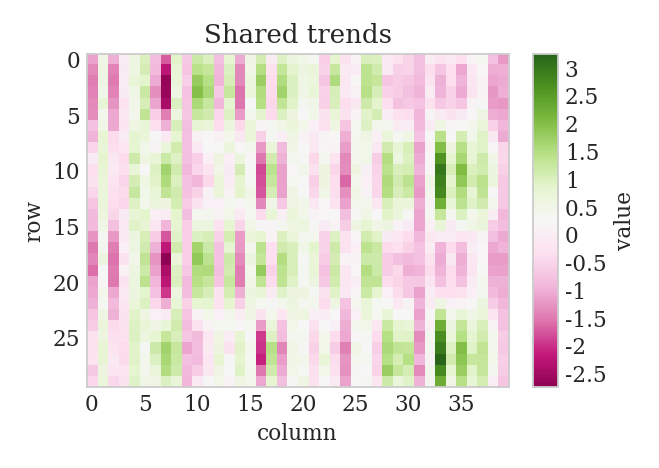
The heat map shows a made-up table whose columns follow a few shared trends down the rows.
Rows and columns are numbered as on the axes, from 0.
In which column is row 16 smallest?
7
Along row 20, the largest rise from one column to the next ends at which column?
8
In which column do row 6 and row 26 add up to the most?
33
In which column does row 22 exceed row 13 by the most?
16
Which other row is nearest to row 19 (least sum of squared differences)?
2
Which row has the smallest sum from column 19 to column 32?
4
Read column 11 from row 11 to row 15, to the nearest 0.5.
-0.5 0 0 0.5 0.5
